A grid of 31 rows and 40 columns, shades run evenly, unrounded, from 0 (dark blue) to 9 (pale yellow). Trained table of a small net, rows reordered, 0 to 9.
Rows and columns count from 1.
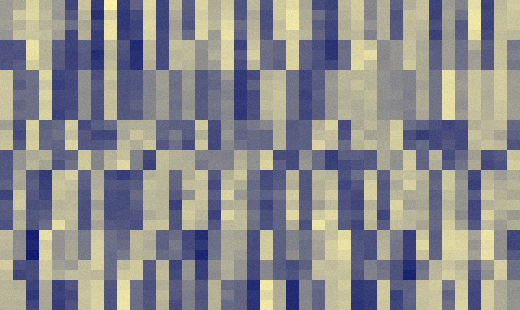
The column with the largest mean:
39
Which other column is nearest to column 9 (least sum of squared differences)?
37
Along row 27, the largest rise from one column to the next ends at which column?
4
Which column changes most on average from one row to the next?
21
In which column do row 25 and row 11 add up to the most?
35
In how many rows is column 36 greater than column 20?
19
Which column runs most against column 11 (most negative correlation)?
32
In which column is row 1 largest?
9
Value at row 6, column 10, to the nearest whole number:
2
